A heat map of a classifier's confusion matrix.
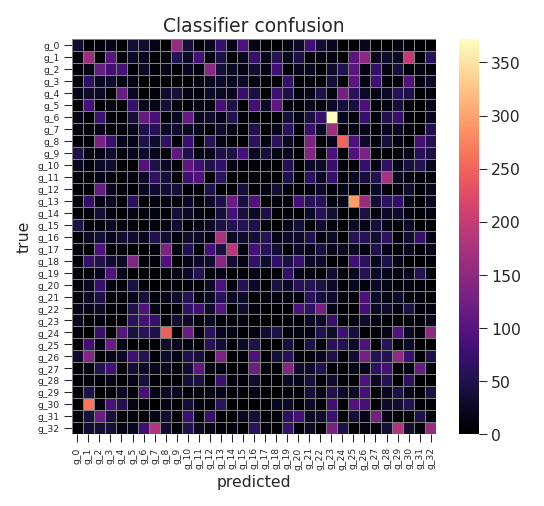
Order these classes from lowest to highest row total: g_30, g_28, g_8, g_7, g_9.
g_28, g_7, g_30, g_9, g_8
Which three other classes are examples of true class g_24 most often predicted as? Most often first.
g_8, g_32, g_10
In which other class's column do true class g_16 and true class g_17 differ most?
g_14
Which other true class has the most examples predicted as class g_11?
g_27
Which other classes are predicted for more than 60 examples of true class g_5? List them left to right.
g_1, g_13, g_16, g_18, g_26
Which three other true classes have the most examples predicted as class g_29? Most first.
g_32, g_26, g_24
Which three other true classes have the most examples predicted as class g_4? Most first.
g_24, g_2, g_30
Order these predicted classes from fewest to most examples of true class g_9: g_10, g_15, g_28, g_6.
g_28, g_6, g_10, g_15
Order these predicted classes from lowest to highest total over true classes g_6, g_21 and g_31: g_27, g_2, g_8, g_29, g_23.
g_8, g_29, g_27, g_2, g_23
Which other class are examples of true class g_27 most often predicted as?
g_19
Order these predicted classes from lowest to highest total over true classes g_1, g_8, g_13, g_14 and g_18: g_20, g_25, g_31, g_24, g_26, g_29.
g_31, g_29, g_20, g_24, g_26, g_25
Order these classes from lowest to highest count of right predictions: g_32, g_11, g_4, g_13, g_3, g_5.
g_3, g_13, g_5, g_11, g_4, g_32
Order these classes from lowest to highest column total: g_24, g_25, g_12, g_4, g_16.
g_4, g_24, g_12, g_16, g_25
